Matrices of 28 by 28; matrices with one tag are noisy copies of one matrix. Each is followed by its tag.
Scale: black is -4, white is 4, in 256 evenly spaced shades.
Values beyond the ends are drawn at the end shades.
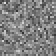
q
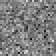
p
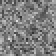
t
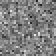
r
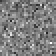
q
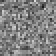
q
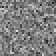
r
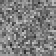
t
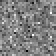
t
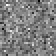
t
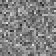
r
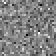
r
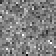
q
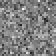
r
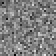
r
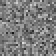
p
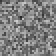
t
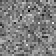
t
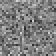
p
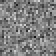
q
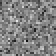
t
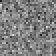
q
